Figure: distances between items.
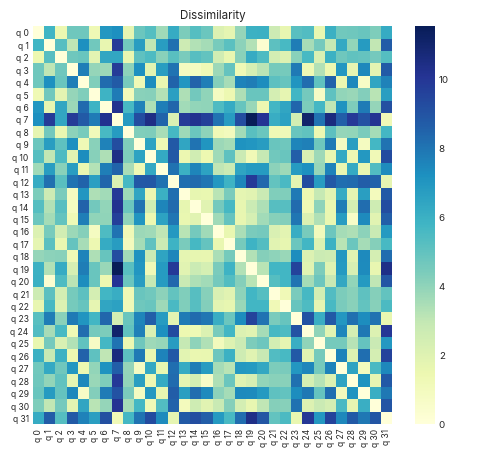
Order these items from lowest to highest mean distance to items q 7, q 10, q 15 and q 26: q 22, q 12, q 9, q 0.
q 22, q 0, q 12, q 9
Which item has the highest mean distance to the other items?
q 7
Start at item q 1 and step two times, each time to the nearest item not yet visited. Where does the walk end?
q 6
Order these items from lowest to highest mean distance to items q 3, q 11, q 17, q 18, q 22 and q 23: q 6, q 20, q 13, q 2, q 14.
q 2, q 13, q 14, q 20, q 6
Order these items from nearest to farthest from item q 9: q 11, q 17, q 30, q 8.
q 11, q 17, q 8, q 30
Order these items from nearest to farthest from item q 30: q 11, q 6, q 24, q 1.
q 24, q 1, q 6, q 11
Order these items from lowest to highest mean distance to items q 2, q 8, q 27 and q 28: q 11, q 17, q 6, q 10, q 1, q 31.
q 17, q 11, q 10, q 1, q 6, q 31
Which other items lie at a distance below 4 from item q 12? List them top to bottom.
q 7, q 23, q 31
